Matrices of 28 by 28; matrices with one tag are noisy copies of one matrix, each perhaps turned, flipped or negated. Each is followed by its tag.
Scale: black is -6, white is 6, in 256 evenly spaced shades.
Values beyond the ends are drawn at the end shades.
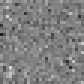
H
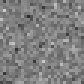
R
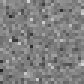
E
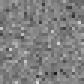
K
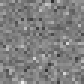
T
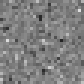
R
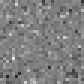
H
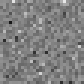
E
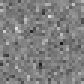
R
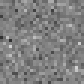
K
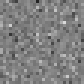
K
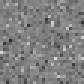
T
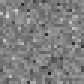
K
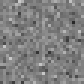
E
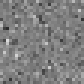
R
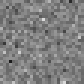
E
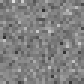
E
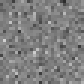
E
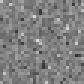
R
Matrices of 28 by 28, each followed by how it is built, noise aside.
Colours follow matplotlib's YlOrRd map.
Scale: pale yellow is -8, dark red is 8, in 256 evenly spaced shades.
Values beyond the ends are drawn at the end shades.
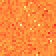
sparse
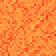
Hankel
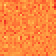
low rank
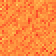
Hankel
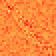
banded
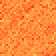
Hankel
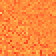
lower triangular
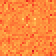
uneven columns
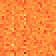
uneven columns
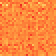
low rank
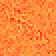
banded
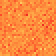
Hankel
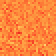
lower triangular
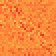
banded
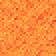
Hankel
